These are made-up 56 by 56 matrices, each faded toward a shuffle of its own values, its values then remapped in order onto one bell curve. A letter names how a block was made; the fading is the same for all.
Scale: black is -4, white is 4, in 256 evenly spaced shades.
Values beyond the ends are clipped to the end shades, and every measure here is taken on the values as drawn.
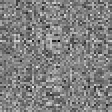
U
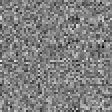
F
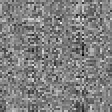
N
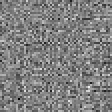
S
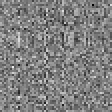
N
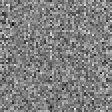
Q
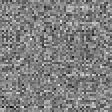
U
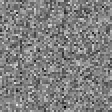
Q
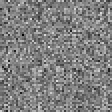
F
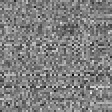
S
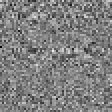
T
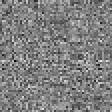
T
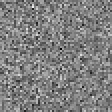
Q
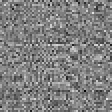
U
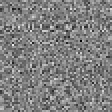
T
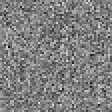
Q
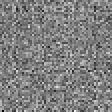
F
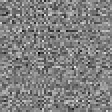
S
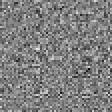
F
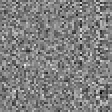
N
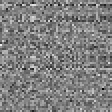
S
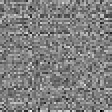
S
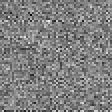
T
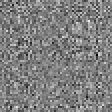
U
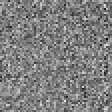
Q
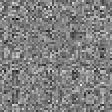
U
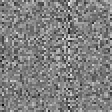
N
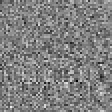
F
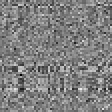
S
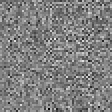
F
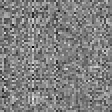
N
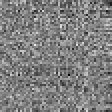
F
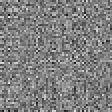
F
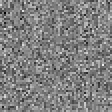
Q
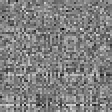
S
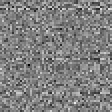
S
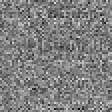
F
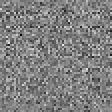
S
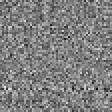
T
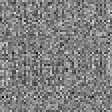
F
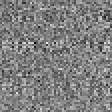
T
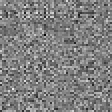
U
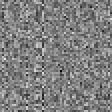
N
